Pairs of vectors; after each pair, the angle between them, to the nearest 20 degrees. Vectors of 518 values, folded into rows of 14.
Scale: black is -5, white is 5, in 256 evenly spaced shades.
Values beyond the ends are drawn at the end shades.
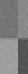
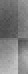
60 degrees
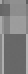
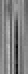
80 degrees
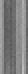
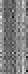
40 degrees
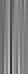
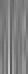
40 degrees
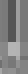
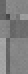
80 degrees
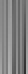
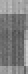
80 degrees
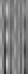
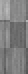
60 degrees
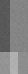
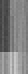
20 degrees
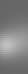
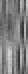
80 degrees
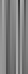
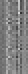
140 degrees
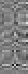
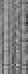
120 degrees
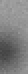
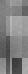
60 degrees
